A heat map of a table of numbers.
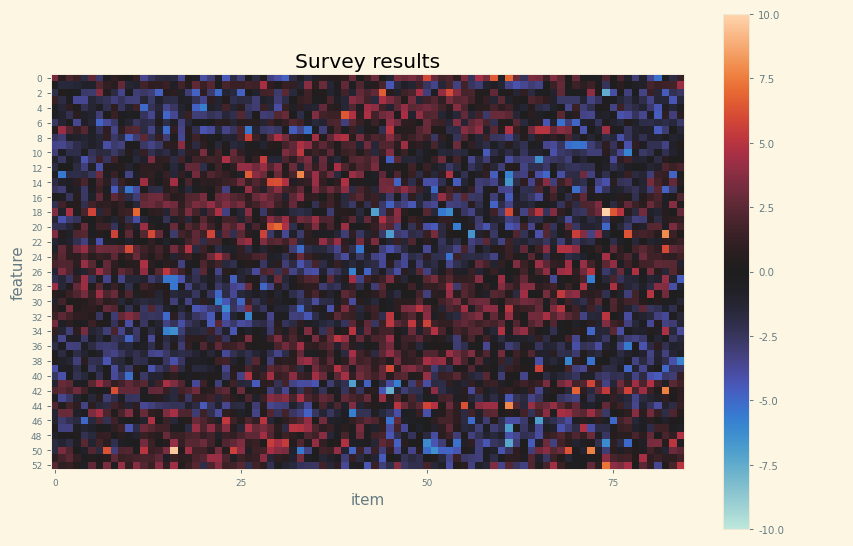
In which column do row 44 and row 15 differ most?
61
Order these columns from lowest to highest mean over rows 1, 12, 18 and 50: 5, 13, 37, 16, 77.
37, 77, 13, 5, 16
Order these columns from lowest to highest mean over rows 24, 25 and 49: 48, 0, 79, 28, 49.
49, 48, 28, 0, 79
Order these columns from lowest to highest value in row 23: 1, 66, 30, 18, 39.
30, 39, 1, 66, 18
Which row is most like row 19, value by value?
43
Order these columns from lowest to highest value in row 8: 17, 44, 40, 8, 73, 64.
17, 8, 64, 73, 40, 44
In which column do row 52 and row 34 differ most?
16
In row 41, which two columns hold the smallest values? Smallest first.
40, 46
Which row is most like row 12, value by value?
22
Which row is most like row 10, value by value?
36
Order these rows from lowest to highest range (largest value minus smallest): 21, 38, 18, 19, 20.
19, 38, 20, 21, 18
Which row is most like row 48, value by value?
1
